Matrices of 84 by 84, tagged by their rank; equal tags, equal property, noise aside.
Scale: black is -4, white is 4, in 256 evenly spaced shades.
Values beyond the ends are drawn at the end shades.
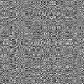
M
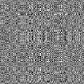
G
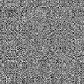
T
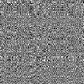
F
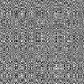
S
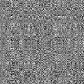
T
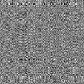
G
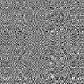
G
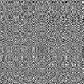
M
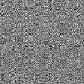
F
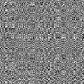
S
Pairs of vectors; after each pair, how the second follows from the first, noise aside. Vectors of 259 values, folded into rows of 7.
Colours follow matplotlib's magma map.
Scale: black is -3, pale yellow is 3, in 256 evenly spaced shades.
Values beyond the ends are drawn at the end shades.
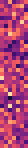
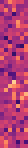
wrapped around, negated, partly zeroed.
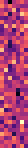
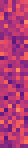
wrapped around, shrunk.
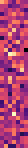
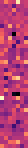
reversed, negated, partly zeroed.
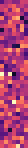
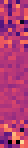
wrapped around, negated, partly zeroed.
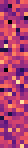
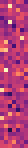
negated, partly zeroed.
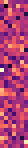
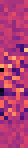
negated, partly zeroed.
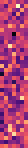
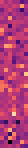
reversed, negated, partly zeroed.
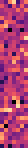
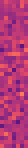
wrapped around, shrunk.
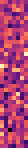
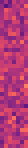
wrapped around, shrunk.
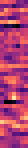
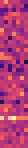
wrapped around, negated, partly zeroed.
